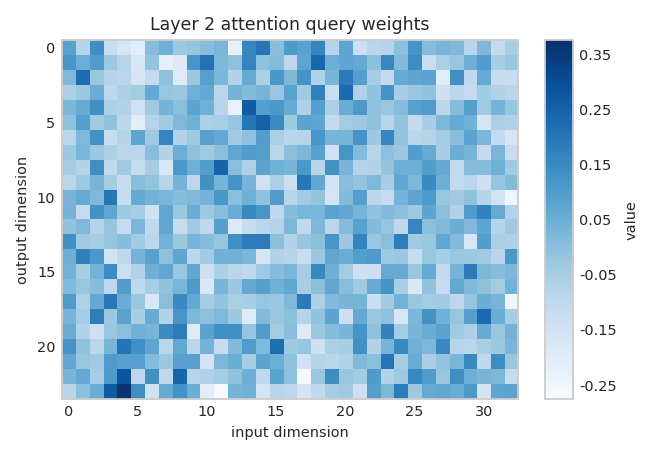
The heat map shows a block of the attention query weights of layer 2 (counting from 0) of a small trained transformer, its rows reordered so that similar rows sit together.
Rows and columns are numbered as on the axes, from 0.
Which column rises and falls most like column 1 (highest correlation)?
28
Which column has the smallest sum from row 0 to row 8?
5
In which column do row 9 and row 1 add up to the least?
7
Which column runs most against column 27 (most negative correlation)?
20
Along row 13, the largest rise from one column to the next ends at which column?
30
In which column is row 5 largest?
14
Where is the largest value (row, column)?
23, 4
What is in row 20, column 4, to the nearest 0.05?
0.2
